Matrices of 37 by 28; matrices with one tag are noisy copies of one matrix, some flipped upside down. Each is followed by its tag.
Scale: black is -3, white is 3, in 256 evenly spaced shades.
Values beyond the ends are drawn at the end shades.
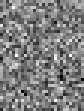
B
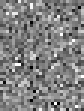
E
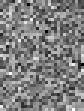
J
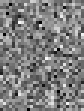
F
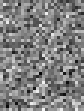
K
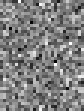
E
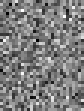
F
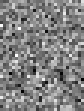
B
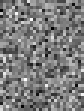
J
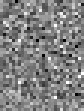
F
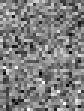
K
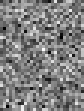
B
